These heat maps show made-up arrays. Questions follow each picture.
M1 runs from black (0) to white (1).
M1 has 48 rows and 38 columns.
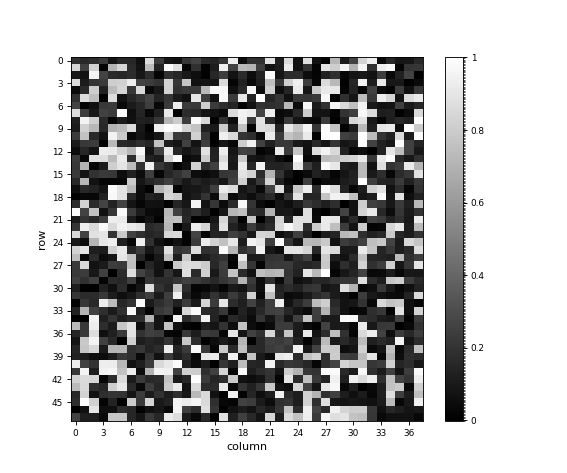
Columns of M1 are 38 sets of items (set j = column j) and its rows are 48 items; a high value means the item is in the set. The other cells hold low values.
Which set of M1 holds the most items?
31
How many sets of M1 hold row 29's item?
4
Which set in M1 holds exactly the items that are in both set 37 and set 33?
36
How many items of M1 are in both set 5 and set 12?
4
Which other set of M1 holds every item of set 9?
4
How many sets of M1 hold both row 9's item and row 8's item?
9
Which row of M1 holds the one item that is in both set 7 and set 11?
13
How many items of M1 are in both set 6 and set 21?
5
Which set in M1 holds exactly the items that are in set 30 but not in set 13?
29
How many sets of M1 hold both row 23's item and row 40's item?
9
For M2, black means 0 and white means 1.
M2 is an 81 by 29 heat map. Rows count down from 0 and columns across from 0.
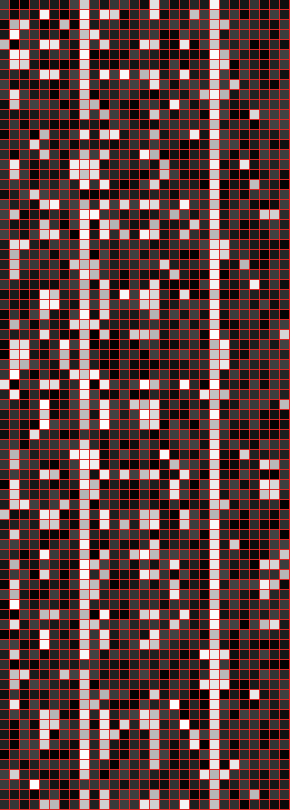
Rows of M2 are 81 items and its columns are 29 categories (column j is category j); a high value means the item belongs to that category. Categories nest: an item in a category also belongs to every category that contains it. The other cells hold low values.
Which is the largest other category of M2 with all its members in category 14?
5
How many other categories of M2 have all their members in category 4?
9
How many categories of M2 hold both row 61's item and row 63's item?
5
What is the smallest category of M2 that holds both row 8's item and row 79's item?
15
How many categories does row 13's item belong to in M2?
7
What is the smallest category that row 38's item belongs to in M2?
0
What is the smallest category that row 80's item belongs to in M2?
18
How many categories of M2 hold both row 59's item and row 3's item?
4
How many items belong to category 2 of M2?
9
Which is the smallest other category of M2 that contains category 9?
1
